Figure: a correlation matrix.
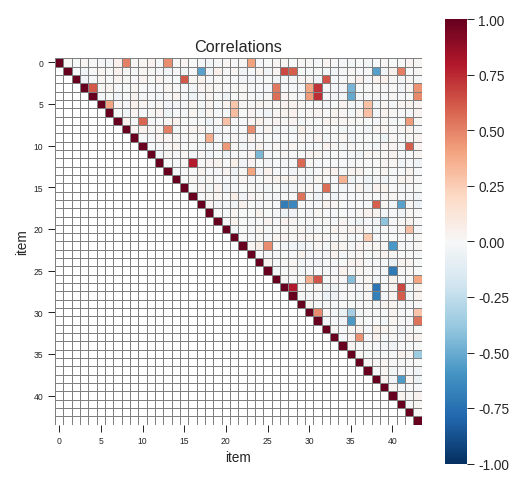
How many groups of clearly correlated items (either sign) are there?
13
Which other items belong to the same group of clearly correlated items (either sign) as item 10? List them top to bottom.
7, 20, 42
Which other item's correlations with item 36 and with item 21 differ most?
33
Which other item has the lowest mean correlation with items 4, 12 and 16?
35
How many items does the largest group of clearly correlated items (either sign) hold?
7
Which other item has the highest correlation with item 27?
28
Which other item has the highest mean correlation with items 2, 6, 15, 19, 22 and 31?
32
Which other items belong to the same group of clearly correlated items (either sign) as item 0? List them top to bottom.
8, 13, 23
